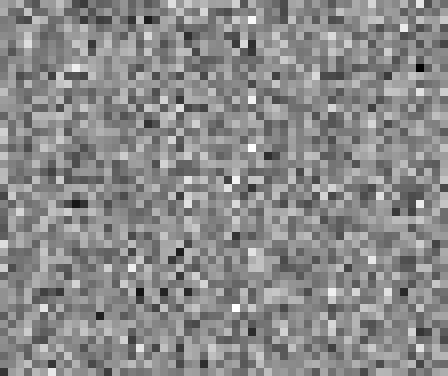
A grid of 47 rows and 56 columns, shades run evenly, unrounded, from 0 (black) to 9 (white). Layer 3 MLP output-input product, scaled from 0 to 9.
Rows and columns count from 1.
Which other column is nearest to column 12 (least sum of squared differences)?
2
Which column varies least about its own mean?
15
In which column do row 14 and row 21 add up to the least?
24
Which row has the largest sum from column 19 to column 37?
23
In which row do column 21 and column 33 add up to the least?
37
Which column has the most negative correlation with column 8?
42
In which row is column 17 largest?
34
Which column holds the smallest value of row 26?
10
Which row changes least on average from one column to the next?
11
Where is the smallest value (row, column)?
9, 53
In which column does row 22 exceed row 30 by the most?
30
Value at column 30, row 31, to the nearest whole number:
3
